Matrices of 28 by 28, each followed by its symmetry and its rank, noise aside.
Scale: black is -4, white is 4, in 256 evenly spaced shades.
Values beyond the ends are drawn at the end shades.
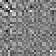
symmetric, rank three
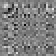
symmetric, rank three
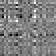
antisymmetric, rank two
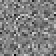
symmetric, rank four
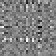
antisymmetric, rank two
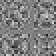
antisymmetric, rank four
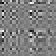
no symmetry, rank two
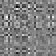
antisymmetric, rank two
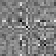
symmetric, rank three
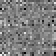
no symmetry, rank four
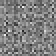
antisymmetric, rank four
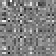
no symmetry, rank two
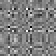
antisymmetric, rank two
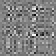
no symmetry, rank two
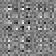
no symmetry, rank two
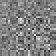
symmetric, rank two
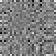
symmetric, rank three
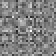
symmetric, rank four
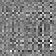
no symmetry, rank two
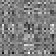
no symmetry, rank two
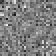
symmetric, rank four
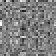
no symmetry, rank four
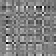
antisymmetric, rank two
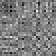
symmetric, rank two
